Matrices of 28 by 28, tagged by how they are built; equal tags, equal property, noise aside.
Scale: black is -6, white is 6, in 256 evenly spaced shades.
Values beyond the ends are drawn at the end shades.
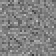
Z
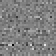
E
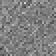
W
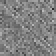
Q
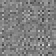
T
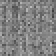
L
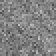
Q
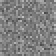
Z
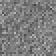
W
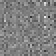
T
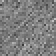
W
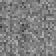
L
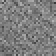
Q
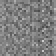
Z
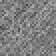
W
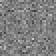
T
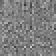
T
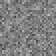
Z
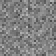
Z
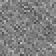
Q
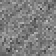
W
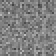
L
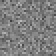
Z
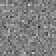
E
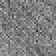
Q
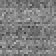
L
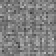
L
